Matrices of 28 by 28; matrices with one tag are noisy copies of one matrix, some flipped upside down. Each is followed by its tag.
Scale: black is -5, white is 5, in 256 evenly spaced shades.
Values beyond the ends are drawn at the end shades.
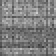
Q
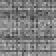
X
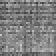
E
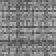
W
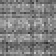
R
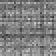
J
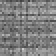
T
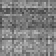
Q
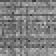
T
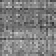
Q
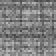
J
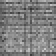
E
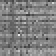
T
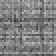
J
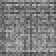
E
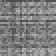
T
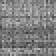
Q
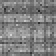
R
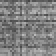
T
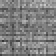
T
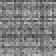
J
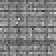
W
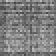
E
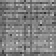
E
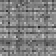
W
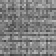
T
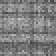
R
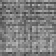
E
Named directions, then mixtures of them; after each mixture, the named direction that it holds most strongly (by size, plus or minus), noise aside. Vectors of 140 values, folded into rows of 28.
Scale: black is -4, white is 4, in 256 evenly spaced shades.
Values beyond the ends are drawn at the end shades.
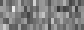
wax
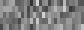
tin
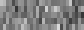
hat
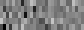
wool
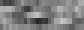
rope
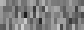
hat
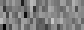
wool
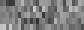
tin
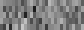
wool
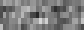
rope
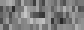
wax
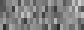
hat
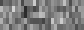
wax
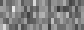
wax
